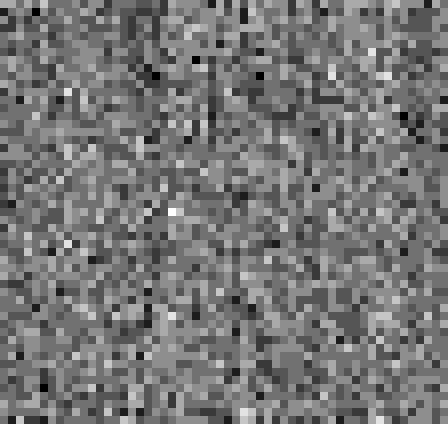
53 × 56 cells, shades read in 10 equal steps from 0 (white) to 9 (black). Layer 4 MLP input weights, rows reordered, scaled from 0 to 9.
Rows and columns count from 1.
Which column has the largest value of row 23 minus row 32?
4
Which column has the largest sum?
40
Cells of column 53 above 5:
19
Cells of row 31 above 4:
40
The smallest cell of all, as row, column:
27, 22
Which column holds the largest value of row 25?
31
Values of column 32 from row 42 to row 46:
5 5 4 5 3
